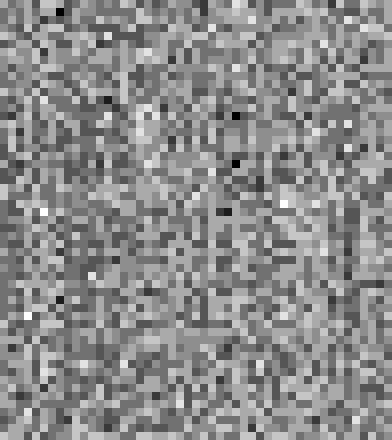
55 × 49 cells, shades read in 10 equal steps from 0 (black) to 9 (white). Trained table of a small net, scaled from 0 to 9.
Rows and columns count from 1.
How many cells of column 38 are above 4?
44
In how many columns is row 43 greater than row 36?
21
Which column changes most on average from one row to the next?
32
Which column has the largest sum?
27
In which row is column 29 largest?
54
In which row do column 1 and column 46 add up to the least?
19
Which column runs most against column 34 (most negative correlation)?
28
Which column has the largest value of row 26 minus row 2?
8
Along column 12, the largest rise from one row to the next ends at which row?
35
